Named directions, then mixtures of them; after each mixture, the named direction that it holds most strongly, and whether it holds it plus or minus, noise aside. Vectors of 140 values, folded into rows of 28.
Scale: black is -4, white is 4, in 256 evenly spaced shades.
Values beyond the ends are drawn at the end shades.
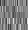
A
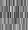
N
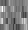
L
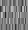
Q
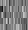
L, minus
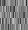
A, plus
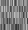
N, minus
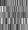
A, plus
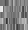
L, plus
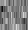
L, minus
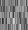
A, plus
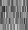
Q, minus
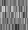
Q, plus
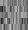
L, minus
